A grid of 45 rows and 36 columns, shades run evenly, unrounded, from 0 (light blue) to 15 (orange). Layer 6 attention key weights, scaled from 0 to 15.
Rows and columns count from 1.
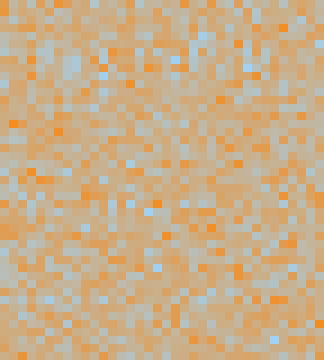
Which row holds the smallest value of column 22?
7
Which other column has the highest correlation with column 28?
22
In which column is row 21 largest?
27
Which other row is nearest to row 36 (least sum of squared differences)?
24
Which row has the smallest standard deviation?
20
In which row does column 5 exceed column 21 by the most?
23
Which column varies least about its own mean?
14
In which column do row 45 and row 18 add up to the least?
35
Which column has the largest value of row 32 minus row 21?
25
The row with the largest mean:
30
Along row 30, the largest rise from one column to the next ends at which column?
19
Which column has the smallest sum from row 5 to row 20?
12
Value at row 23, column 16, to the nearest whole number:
8
